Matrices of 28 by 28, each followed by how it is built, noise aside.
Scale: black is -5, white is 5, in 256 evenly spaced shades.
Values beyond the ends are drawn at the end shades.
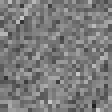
Hankel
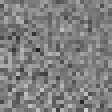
lower triangular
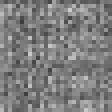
blocks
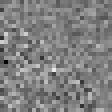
lower triangular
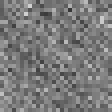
Toeplitz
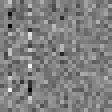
uneven columns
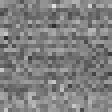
blocks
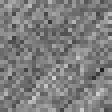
Hankel
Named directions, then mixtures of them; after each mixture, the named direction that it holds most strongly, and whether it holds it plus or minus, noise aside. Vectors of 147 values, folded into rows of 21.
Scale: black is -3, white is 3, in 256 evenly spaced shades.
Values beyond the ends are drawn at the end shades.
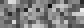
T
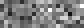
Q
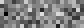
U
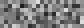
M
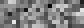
T, plus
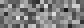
M, minus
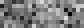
Q, plus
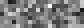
T, minus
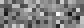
U, plus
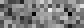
Q, plus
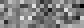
Q, minus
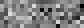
Q, minus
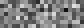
M, minus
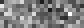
Q, minus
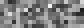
T, minus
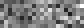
Q, plus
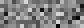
U, plus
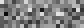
U, plus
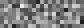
M, minus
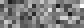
Q, plus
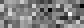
Q, minus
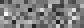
U, minus
